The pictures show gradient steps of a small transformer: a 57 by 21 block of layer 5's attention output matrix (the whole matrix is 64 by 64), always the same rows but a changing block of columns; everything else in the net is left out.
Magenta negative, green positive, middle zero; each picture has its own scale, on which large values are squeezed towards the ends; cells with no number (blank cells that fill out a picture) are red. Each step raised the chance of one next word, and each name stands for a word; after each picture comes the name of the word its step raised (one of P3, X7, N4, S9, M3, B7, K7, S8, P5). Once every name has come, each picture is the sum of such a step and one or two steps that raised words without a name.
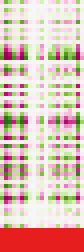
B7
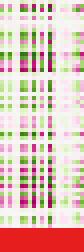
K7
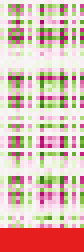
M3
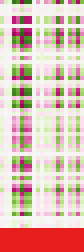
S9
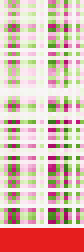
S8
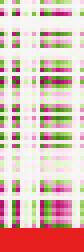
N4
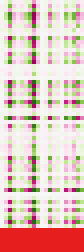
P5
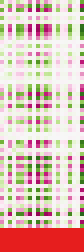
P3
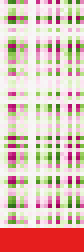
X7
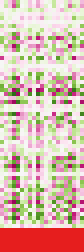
P5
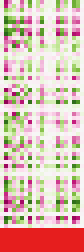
S9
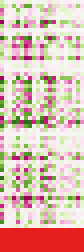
M3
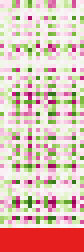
X7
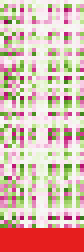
M3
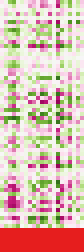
N4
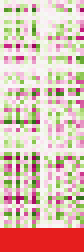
P3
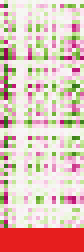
B7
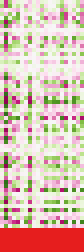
P5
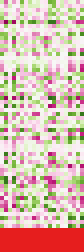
M3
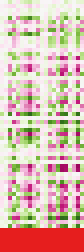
S8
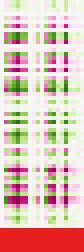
K7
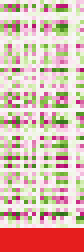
P3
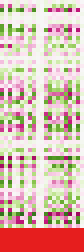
P3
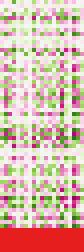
X7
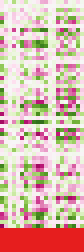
S8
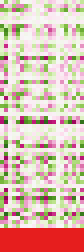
P3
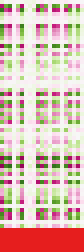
P3
